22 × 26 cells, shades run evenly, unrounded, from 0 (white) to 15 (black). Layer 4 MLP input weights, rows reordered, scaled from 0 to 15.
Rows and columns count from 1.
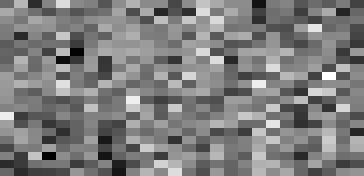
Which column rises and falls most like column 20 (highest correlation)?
7
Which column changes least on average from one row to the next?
9
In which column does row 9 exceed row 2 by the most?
24
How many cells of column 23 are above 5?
20
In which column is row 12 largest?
22
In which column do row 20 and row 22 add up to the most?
4
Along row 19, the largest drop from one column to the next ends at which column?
11
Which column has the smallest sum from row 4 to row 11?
15
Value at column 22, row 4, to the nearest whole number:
6
